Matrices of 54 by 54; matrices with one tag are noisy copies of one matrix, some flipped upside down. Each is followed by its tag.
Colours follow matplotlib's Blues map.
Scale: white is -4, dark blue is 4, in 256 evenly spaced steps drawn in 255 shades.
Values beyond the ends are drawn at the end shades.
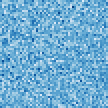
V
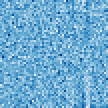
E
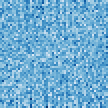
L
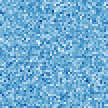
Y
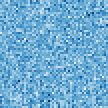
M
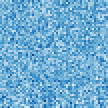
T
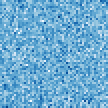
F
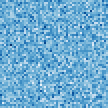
Y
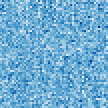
T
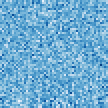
T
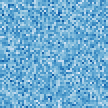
V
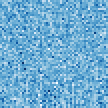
T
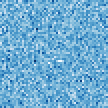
V
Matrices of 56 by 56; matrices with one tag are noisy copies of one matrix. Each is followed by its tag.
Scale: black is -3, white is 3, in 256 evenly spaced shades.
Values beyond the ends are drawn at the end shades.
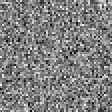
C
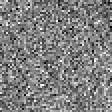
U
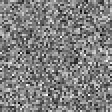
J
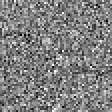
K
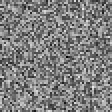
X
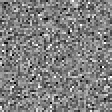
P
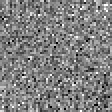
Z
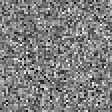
K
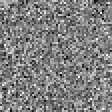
X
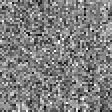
C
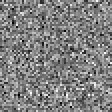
J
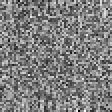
C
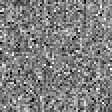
C
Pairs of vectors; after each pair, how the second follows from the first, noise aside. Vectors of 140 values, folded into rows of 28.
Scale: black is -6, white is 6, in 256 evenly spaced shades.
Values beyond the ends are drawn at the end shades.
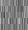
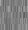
reversed, shrunk.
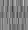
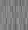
wrapped around, shrunk.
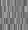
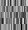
reversed, negated, scaled up.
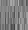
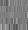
reversed, negated, partly zeroed.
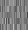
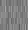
wrapped around, shrunk.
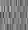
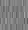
wrapped around, shrunk.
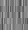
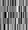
wrapped around, scaled up.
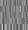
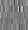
wrapped around, partly zeroed.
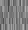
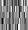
reversed, negated, scaled up.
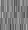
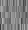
shuffled.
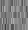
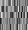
wrapped around, scaled up.
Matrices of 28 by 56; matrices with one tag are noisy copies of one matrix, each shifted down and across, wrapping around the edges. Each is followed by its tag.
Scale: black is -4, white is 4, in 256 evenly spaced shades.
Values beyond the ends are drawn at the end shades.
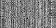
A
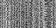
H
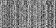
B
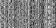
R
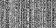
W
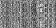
R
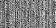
A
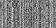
B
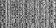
B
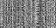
H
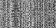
H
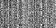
W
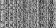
R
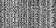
H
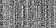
W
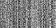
W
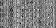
R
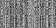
W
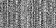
W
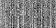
W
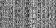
R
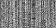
A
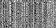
W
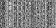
R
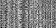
H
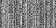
W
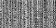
A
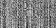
W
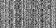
B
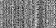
H
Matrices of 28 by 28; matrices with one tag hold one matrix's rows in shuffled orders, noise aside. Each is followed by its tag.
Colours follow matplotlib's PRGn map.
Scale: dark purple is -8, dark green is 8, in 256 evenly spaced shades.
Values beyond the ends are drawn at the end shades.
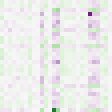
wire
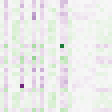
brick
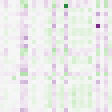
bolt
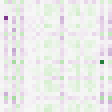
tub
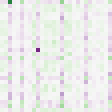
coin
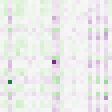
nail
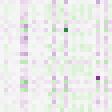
bolt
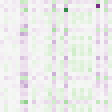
bolt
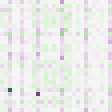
coin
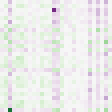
nail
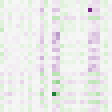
wire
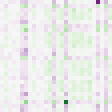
bolt
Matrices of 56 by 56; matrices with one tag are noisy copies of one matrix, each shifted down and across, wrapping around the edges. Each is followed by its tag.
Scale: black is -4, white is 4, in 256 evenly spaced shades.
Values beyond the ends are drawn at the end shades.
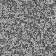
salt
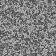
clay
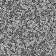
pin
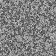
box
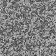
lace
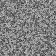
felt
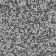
salt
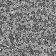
clay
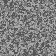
pin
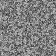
felt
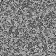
pin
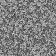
box
